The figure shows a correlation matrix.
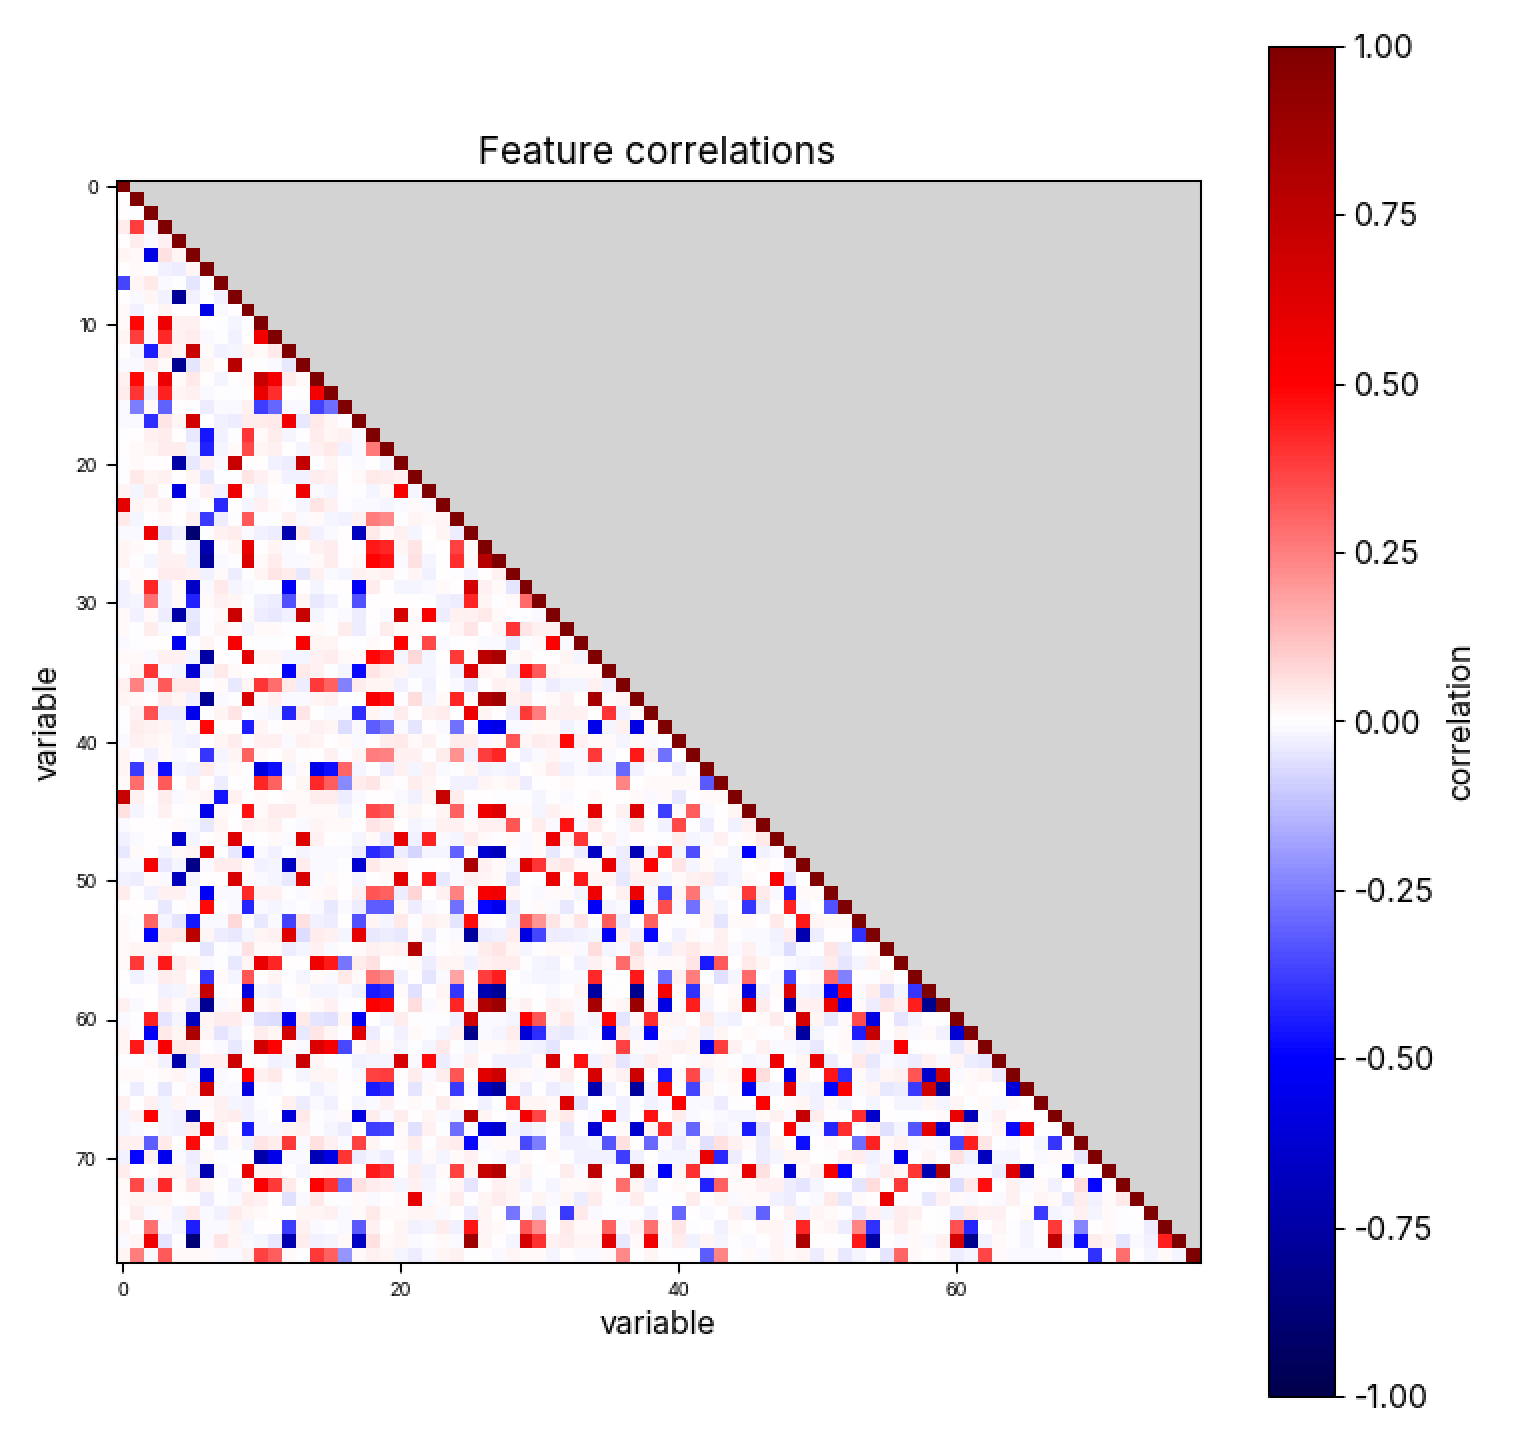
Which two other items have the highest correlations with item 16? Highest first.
70, 42
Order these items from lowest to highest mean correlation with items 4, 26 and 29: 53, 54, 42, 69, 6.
6, 54, 69, 42, 53
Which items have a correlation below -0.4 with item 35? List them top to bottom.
5, 12, 17, 54, 61
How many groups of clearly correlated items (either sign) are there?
7
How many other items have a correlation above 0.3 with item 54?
5
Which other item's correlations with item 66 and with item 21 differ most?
55
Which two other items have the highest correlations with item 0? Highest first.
44, 23
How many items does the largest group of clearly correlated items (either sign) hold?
22
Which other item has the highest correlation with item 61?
5
